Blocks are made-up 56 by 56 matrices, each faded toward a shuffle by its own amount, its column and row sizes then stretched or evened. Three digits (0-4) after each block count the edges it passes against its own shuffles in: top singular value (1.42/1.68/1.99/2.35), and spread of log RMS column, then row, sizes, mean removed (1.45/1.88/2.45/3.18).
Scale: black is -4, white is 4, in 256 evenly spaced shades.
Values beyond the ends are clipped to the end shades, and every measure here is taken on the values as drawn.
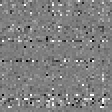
2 1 3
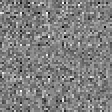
2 2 2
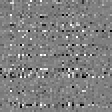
3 2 3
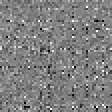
0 2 2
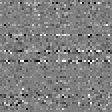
3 1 3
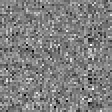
2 1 0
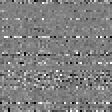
2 0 4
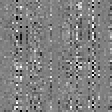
4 4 1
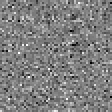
2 0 1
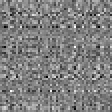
4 2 3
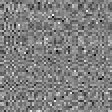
4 1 0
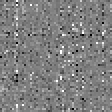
0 3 2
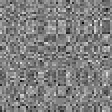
4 1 1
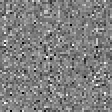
0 2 1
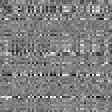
4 0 4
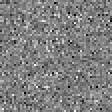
0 0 1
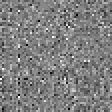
2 2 0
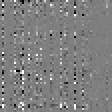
1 4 2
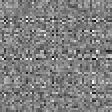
4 2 3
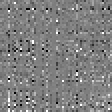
3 4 2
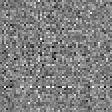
3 1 2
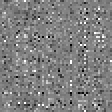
1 3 2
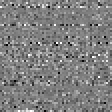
1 0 4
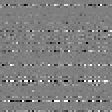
4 0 4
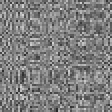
4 3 0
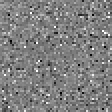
1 1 1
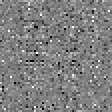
2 1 1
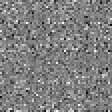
2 0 2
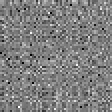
4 0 0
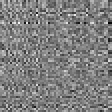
4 1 3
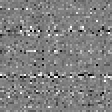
3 1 3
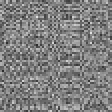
4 0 1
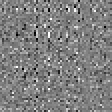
3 3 1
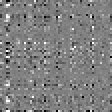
4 3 3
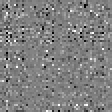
3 2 2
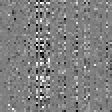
4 4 0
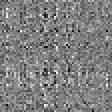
3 3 2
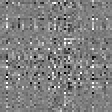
4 3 3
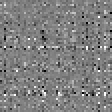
0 3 3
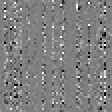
2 4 0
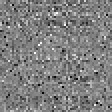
3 0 0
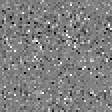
0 0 1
